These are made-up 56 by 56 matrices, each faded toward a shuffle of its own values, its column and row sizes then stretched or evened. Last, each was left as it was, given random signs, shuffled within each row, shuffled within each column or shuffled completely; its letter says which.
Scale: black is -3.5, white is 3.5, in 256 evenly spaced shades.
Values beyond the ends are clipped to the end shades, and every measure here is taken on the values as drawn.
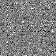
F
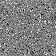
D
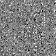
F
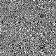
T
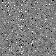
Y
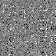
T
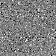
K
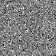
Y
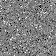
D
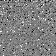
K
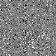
F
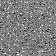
D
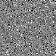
T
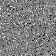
K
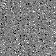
Y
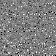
K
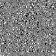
T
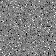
D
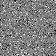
K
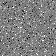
D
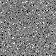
K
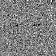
F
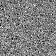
D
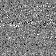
K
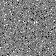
D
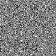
T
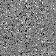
Y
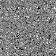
F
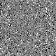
Y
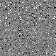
F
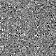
F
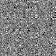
T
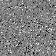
K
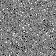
D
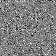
K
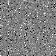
Y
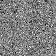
D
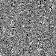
Y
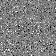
K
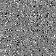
F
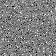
D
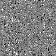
Y
